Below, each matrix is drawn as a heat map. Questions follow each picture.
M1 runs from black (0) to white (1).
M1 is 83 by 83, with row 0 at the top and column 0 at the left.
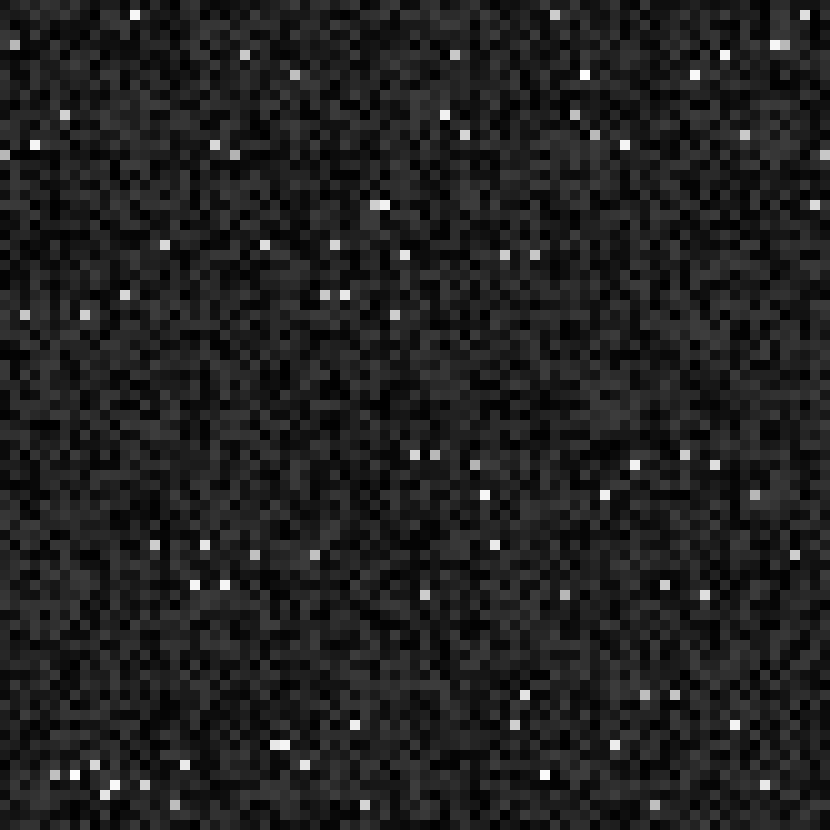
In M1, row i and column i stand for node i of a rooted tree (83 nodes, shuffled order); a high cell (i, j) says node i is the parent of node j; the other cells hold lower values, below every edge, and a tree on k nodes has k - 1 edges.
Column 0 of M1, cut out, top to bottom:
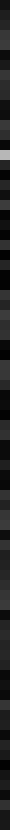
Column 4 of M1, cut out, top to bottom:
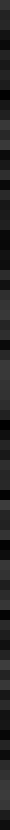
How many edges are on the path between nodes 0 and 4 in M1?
4
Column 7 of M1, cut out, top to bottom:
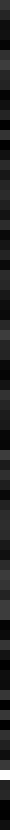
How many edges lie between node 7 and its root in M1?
2
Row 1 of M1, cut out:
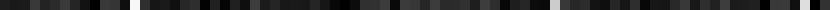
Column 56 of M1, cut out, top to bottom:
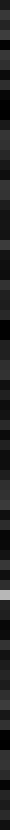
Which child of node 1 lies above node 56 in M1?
13
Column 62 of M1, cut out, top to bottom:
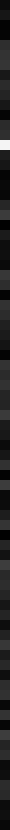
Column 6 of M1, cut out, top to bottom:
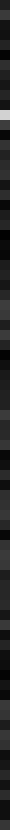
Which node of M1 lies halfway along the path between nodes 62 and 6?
78
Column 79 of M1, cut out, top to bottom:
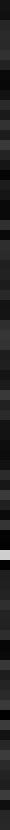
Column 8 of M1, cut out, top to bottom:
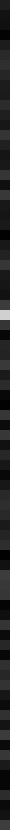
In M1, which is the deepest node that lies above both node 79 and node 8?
55
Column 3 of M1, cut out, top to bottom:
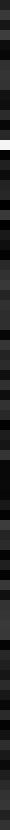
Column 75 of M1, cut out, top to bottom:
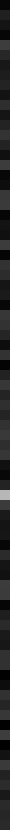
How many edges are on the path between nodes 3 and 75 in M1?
7
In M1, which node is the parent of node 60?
49
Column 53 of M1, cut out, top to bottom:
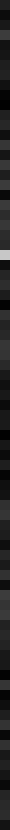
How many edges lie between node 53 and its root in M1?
4
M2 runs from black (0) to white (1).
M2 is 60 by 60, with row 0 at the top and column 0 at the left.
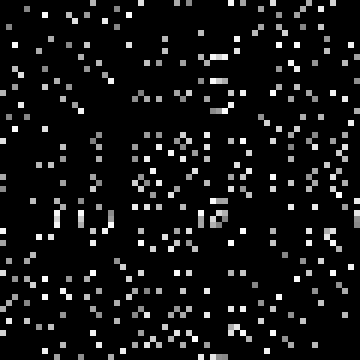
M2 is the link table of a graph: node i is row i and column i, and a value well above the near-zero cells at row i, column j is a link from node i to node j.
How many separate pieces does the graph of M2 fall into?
3
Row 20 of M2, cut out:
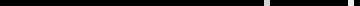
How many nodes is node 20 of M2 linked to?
2
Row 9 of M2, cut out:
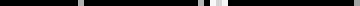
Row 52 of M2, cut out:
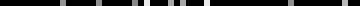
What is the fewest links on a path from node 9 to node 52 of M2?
6
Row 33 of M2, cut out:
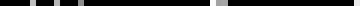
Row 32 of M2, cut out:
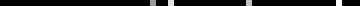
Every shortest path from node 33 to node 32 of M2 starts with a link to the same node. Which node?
node 5
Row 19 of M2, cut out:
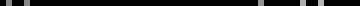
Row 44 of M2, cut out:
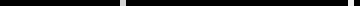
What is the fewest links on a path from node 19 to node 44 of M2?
5
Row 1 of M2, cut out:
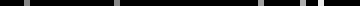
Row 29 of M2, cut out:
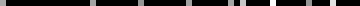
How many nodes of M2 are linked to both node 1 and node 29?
0
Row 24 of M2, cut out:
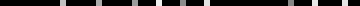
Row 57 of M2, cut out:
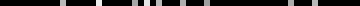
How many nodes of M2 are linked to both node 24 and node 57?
8
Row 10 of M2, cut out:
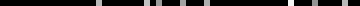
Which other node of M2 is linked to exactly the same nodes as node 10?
node 22
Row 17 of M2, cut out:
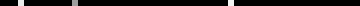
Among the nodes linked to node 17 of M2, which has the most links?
node 38
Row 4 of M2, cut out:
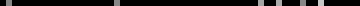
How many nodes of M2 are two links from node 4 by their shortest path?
6
